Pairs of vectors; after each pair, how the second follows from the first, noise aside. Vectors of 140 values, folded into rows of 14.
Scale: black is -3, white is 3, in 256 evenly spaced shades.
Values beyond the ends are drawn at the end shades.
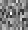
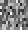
copied.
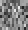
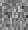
shrunk.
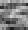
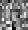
sign-scrambled.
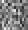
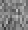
negated, shrunk.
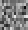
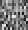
sign-scrambled.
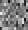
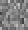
negated, shrunk.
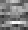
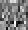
sign-scrambled.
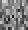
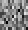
copied.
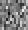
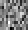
wrapped around, negated.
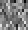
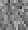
negated, shrunk.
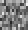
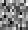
copied.
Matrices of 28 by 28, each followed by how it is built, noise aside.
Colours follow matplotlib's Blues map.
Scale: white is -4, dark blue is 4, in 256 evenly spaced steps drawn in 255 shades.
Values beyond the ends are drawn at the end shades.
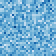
noise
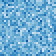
noise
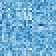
low rank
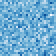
low rank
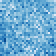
smooth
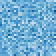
low rank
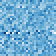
uneven rows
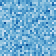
noise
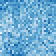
smooth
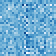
low rank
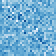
banded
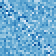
banded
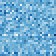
uneven rows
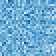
low rank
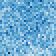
smooth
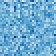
low rank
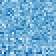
uneven rows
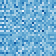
low rank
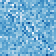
banded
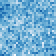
smooth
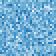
noise
